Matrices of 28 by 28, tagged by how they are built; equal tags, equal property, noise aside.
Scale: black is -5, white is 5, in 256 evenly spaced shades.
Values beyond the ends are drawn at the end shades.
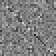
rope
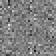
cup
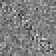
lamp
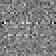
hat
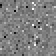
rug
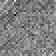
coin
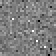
rug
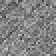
coin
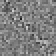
lamp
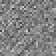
coin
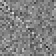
rope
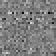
hat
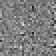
cup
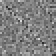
rope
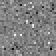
rug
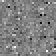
rug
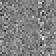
cup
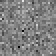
cup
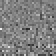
hat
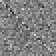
rope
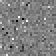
rug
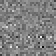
hat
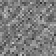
coin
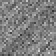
coin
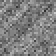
coin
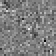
lamp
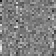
cup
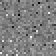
rug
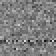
hat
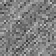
coin
